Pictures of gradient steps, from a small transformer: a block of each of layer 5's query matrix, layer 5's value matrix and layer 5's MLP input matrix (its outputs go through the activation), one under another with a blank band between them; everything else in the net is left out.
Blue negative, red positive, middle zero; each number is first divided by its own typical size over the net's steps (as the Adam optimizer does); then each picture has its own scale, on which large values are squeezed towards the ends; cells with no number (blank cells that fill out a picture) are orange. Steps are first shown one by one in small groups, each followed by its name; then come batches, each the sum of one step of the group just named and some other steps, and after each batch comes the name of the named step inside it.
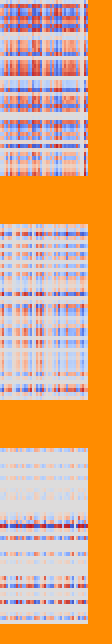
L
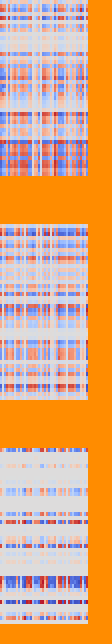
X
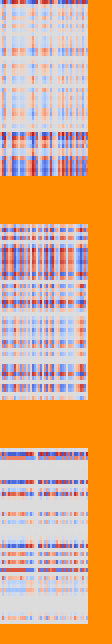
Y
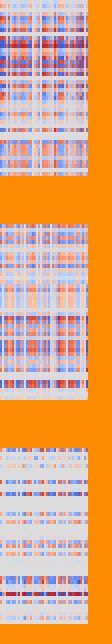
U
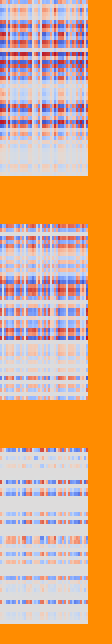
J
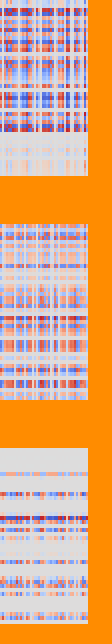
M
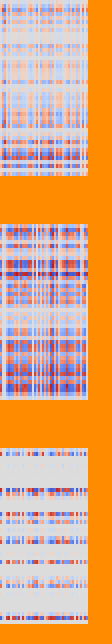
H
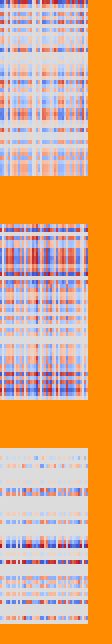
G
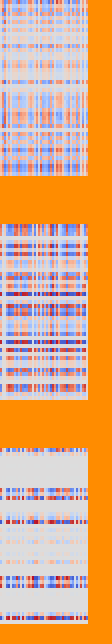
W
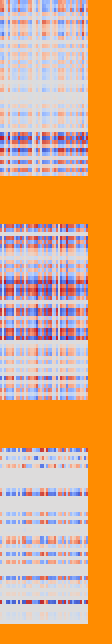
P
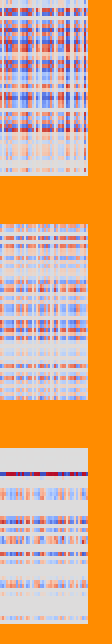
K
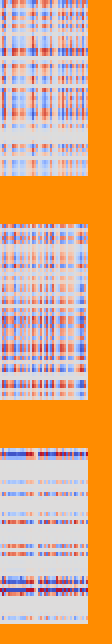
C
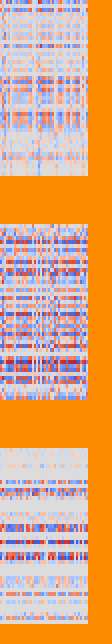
H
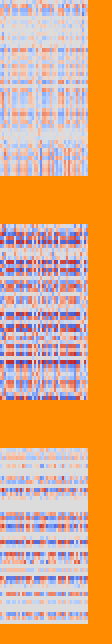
G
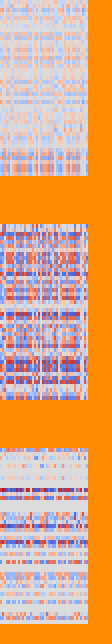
G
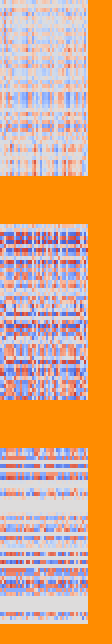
M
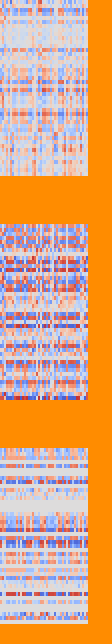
G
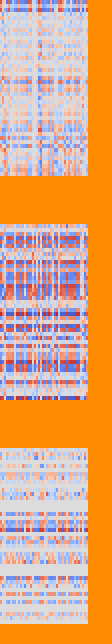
P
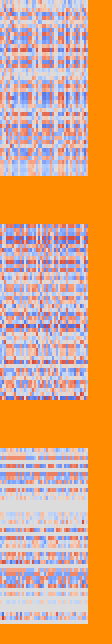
M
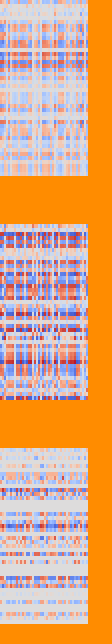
J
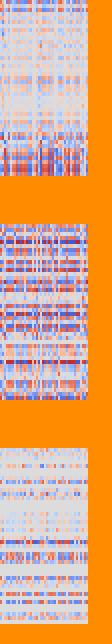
P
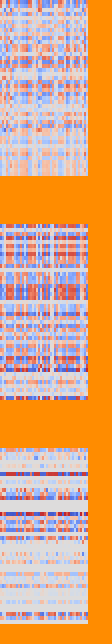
K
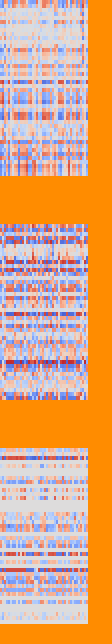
G
